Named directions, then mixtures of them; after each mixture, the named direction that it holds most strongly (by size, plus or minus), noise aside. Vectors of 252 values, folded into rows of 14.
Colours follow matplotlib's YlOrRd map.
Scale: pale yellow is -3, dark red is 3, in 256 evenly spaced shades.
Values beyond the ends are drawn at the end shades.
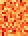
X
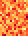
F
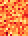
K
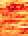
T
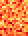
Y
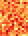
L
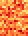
Y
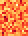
X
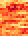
T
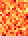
F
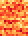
Y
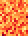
F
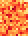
F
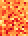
L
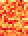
Y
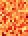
F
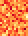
F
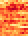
T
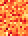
K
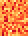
X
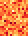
K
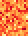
F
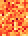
L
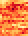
T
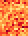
L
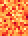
K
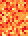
F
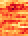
T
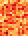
K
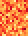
F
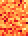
Y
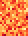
F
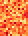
K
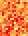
L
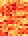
T
